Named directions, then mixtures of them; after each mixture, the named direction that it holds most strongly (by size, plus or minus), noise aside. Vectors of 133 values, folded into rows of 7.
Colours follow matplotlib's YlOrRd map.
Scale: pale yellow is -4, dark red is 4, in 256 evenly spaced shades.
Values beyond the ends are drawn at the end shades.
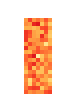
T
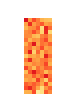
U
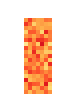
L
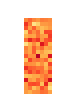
L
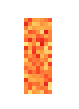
L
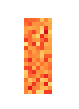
U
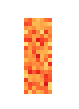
L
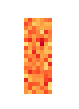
L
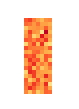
L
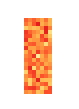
T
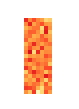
U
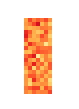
T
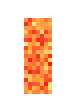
L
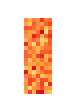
U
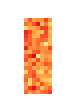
T
